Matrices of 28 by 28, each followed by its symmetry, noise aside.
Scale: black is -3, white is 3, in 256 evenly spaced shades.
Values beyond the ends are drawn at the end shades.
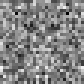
mirrored left to right.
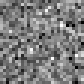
no symmetry.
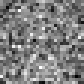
mirrored left to right.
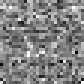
mirrored left to right.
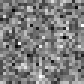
no symmetry.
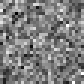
symmetric.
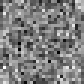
same after a half turn.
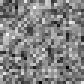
symmetric.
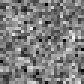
no symmetry.
